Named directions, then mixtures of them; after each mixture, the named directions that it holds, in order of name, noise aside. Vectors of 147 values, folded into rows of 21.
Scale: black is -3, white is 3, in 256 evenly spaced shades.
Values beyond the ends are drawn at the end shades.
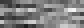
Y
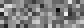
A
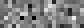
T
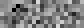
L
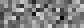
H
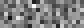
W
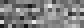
A, T, Y.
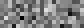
L, T.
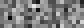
W.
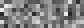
A.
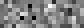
T.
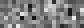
T.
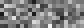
A, H.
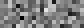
L, T.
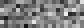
A, L, Y.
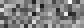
A, L.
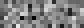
T.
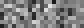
A, H, T.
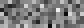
A.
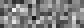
L, T.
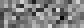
H.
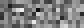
H, W, Y.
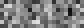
A, T, W.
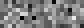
T.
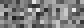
H, W, Y.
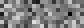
A, T, W.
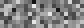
A, L, W.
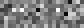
A, H, L.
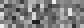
A, H, T.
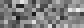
H, L, Y.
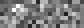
L.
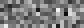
A, W.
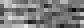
Y.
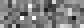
T.
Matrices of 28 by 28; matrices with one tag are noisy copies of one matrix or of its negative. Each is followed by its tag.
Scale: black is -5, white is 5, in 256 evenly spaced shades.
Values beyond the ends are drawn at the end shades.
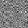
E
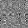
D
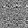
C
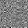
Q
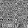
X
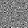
Q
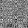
X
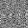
D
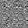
C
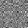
E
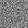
Q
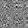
C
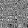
X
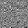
Q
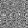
D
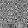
X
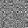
E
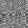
D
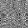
D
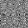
D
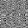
D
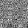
X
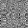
D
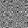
E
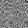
E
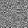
Q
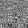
X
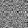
E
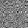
E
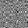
E
